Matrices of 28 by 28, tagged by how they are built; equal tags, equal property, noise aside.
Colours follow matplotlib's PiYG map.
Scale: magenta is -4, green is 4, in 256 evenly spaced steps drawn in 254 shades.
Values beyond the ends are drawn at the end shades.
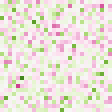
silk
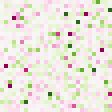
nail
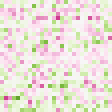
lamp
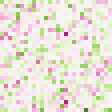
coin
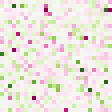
nail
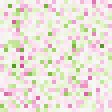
silk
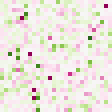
nail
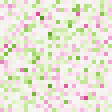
coin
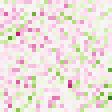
coin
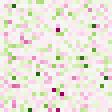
nail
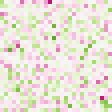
silk
